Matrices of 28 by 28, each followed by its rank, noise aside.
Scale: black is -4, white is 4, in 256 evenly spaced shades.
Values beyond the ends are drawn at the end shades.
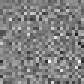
five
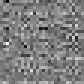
six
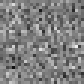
seven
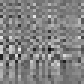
three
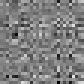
three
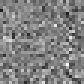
seven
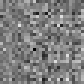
six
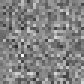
seven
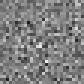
seven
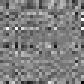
three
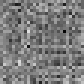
five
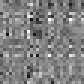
three
